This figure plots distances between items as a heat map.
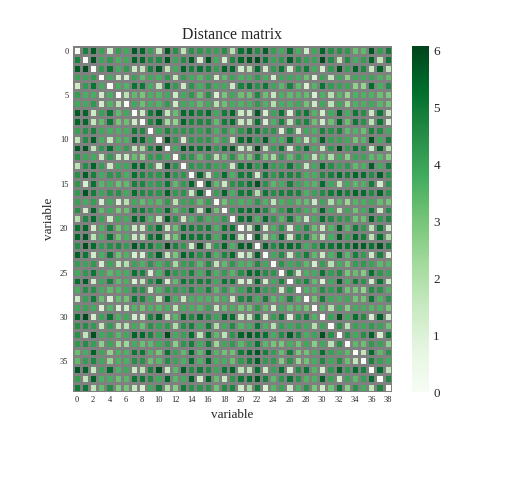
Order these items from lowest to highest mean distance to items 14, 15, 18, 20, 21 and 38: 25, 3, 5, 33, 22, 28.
5, 3, 33, 28, 25, 22
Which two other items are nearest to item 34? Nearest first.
35, 4
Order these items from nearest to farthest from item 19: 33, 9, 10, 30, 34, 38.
10, 34, 9, 33, 38, 30
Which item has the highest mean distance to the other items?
22
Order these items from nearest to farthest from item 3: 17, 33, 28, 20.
17, 33, 28, 20
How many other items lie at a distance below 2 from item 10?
5
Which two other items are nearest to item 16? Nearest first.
14, 22
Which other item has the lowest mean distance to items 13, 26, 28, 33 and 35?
4
